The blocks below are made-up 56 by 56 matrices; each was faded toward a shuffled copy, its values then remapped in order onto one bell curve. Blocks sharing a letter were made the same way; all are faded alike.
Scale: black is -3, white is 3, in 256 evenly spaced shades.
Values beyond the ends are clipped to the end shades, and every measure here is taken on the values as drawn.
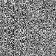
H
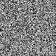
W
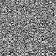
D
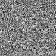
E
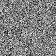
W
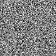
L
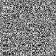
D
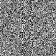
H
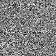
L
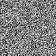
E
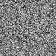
W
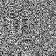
E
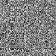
D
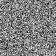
W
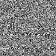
L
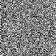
E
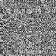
E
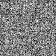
W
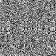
E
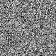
W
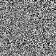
L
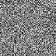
D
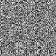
D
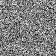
W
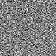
E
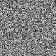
E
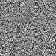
E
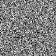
L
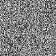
H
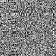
E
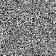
L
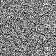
W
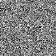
L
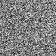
W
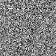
L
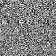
E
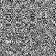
E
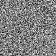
W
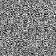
D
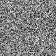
W
